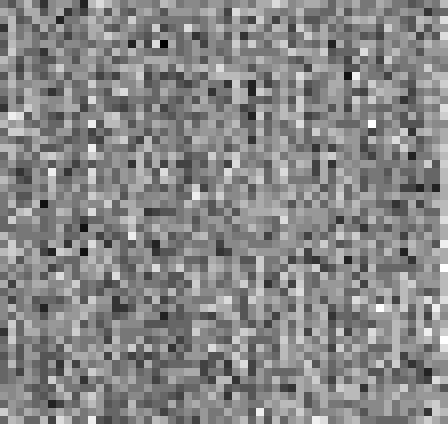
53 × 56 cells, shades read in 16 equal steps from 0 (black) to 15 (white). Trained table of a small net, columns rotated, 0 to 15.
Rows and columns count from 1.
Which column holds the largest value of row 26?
14
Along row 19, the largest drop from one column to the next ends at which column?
13
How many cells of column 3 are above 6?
34
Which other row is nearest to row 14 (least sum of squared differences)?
41
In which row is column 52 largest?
36
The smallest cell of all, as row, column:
6, 21
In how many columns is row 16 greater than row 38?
26
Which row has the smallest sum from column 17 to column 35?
11
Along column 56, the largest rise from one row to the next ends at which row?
3
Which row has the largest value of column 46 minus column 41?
38
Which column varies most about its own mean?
54
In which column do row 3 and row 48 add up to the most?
56
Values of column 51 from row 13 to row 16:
3 8 5 5
